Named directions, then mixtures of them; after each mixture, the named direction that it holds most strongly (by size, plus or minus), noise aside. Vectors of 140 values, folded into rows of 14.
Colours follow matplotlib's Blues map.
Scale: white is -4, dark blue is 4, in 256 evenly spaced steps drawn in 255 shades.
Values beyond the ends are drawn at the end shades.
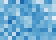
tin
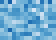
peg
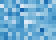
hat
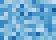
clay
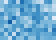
tin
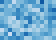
peg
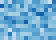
peg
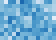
tin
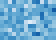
peg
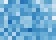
tin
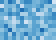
hat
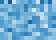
peg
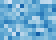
clay
